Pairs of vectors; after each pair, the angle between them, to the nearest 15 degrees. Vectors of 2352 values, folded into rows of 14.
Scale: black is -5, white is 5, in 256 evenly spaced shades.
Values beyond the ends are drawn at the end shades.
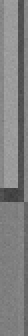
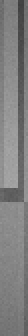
30 degrees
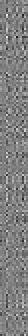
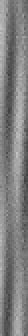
105 degrees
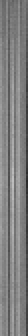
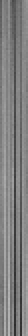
90 degrees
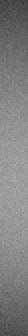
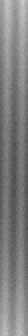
150 degrees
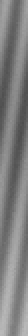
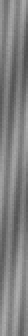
90 degrees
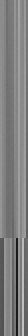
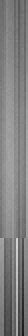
135 degrees
